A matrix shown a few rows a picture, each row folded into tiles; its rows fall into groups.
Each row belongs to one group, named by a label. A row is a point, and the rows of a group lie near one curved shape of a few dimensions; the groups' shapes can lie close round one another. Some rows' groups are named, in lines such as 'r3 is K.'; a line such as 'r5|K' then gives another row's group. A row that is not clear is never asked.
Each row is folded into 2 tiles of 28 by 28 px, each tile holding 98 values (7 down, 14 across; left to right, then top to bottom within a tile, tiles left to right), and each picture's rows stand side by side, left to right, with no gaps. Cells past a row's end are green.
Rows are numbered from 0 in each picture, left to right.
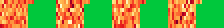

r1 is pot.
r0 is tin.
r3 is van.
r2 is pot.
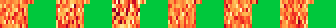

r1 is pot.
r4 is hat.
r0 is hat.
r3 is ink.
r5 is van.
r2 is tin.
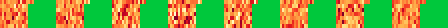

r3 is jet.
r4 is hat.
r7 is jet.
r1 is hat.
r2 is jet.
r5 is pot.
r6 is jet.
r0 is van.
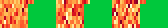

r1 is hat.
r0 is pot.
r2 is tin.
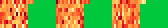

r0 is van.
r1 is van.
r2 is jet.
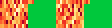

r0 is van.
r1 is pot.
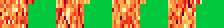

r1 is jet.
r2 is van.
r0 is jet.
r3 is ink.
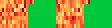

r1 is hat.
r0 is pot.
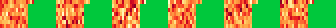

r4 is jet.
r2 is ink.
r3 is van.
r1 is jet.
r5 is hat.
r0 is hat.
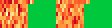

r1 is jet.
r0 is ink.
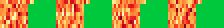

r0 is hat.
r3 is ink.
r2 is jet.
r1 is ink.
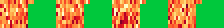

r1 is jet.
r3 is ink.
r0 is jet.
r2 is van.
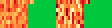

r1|jet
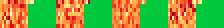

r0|jet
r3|jet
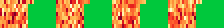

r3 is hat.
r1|van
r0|van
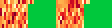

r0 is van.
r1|jet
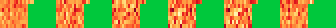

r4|hat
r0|ink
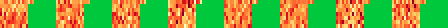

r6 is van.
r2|hat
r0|van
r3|ink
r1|van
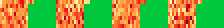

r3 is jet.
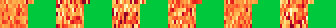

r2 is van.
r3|hat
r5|jet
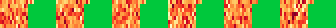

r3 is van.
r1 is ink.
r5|van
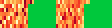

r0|pot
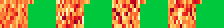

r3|hat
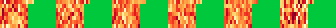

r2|jet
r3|hat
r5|van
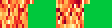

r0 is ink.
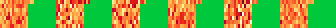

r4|van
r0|jet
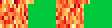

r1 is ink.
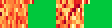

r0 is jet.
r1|ink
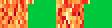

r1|hat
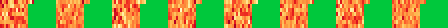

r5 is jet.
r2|jet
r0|hat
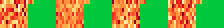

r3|van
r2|van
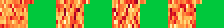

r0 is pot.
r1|ink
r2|tin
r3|jet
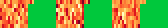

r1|jet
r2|jet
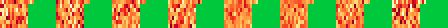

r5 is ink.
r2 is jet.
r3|pot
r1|van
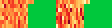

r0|van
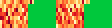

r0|ink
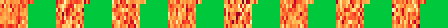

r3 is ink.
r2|van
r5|jet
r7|jet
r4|van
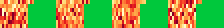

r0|van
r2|jet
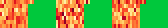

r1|ink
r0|jet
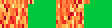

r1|van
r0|pot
